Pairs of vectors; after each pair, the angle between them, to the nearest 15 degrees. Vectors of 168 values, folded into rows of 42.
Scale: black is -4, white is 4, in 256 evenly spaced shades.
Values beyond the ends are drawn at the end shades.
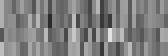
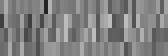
120 degrees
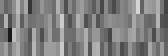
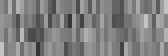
90 degrees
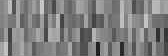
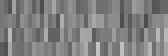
165 degrees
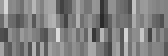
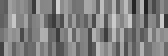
120 degrees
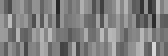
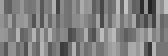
30 degrees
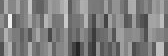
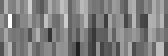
15 degrees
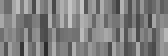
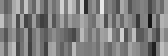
45 degrees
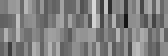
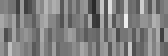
150 degrees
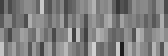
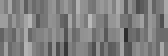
105 degrees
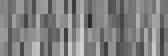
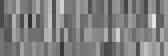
90 degrees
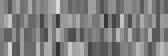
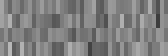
45 degrees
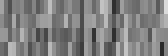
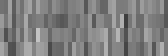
120 degrees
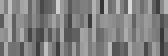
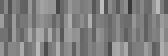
165 degrees
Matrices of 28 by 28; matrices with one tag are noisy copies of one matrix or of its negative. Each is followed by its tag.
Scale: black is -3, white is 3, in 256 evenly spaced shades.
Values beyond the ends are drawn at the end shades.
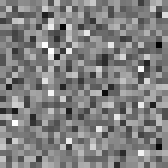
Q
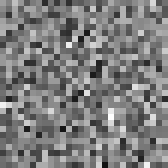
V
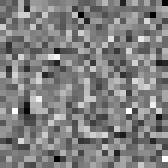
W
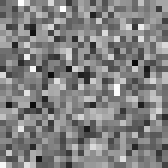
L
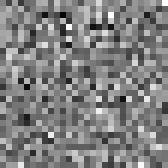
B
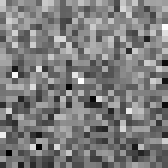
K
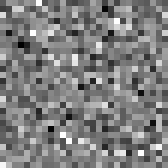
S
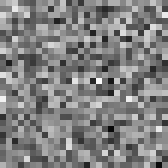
S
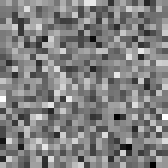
Q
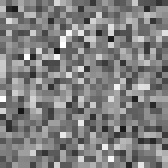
W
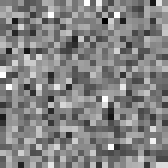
V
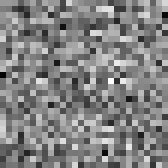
S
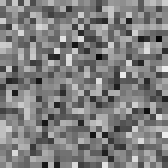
W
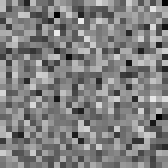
W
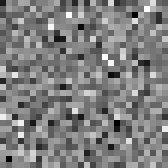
Q
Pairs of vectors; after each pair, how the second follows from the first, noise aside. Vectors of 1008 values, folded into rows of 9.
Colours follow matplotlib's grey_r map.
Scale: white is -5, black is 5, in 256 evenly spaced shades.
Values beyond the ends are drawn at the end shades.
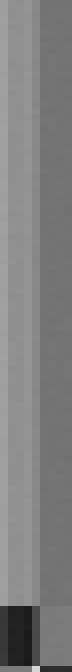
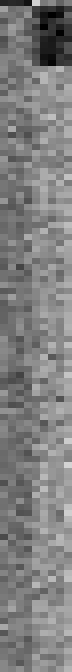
reversed.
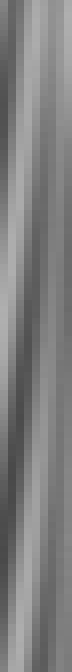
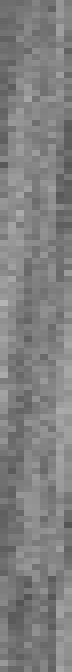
wrapped around, negated, shrunk.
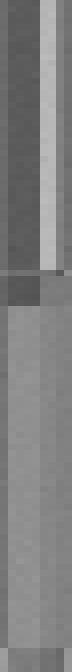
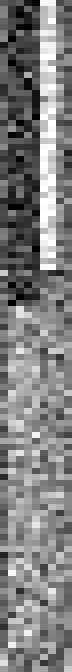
scaled up.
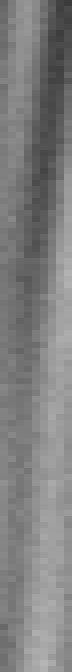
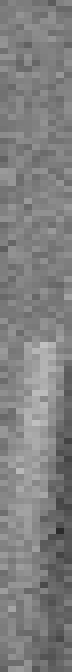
wrapped around, negated, partly zeroed.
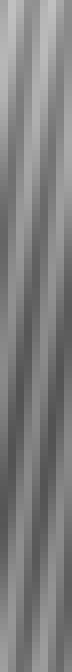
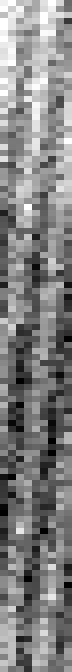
scaled up.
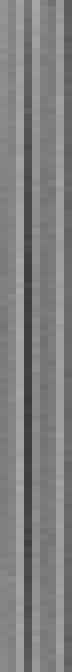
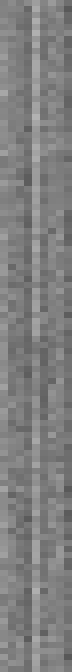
wrapped around, negated, shrunk.
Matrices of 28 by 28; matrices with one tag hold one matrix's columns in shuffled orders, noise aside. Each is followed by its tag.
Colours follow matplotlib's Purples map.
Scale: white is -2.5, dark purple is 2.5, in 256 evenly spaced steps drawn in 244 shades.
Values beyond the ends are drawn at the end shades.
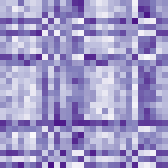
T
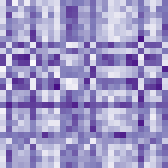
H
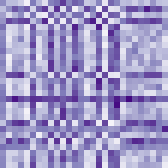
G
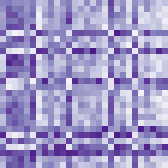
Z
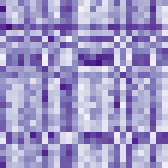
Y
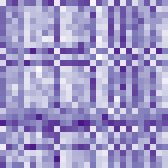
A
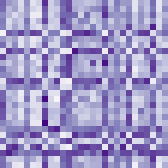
Z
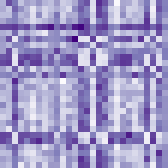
Y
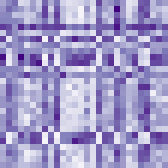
Y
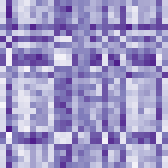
Y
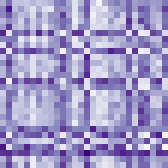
Z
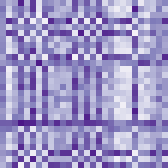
T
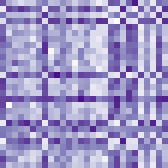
G
